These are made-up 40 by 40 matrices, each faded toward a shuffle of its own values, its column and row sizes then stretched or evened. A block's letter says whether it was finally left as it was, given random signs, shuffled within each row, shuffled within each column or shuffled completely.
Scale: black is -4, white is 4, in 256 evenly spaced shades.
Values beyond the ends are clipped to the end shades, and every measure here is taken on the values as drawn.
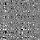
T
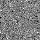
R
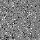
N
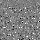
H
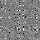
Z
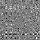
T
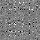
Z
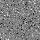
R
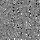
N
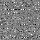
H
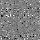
Z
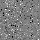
N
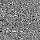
H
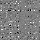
Z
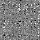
Z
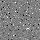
R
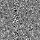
N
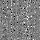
N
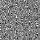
N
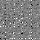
Z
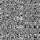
T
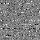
H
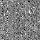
N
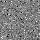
R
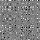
T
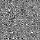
Z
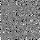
Z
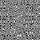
T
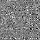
Z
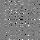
T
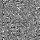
N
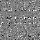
Z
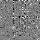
Z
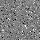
R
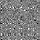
T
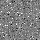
R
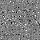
H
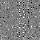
Z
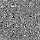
Z
